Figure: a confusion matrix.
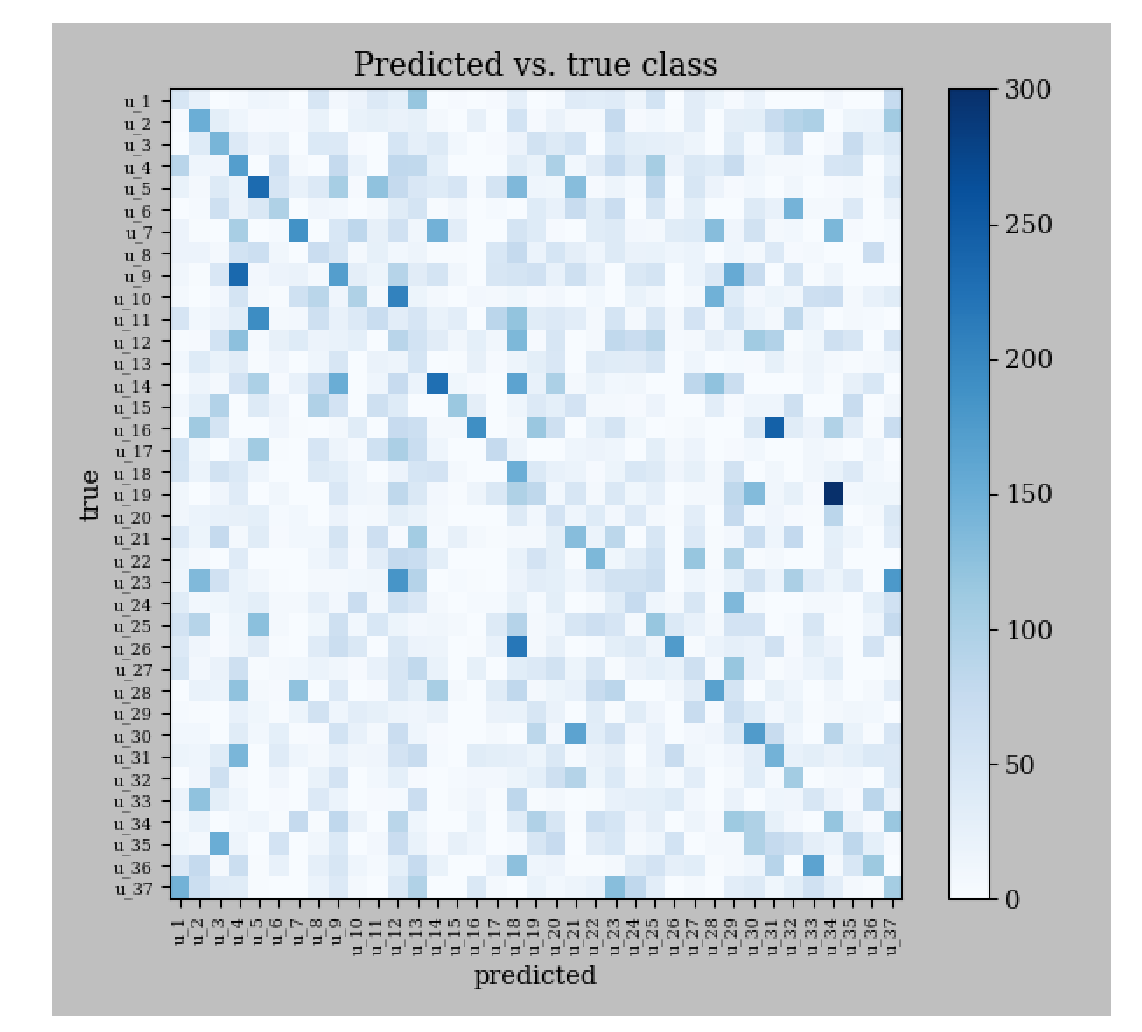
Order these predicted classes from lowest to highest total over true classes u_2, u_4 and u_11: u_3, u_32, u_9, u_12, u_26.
u_26, u_3, u_9, u_12, u_32
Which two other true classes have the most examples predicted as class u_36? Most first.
u_33, u_8
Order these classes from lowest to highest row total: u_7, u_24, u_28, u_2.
u_24, u_2, u_28, u_7
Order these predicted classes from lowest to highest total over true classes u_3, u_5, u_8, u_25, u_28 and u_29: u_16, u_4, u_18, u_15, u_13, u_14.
u_16, u_15, u_13, u_14, u_4, u_18
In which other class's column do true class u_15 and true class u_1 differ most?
u_13
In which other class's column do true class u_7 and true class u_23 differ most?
u_37
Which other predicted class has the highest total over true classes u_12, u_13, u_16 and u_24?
u_31
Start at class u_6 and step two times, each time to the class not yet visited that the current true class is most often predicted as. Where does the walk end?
u_21
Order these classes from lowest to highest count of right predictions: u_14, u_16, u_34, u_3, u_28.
u_34, u_3, u_28, u_16, u_14
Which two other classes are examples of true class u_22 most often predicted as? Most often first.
u_27, u_29
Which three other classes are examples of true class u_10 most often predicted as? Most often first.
u_12, u_28, u_8
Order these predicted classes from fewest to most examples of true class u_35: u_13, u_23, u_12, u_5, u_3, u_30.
u_5, u_13, u_23, u_12, u_30, u_3
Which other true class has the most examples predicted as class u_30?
u_19
